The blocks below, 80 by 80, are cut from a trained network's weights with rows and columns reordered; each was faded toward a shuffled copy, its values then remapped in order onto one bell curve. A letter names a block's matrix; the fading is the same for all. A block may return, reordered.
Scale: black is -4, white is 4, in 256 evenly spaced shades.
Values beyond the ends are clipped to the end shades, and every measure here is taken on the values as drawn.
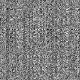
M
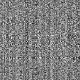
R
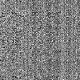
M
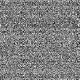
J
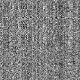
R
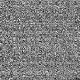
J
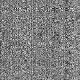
M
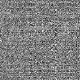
J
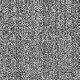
M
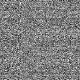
J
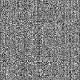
M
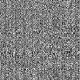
M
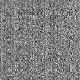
M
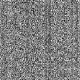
M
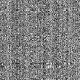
R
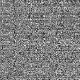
J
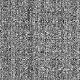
R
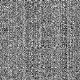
R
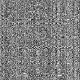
R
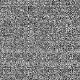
J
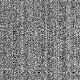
R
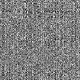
R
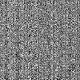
M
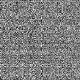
J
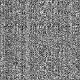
R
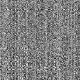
R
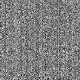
M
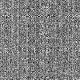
R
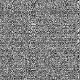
J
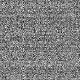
J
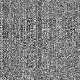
R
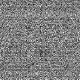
J
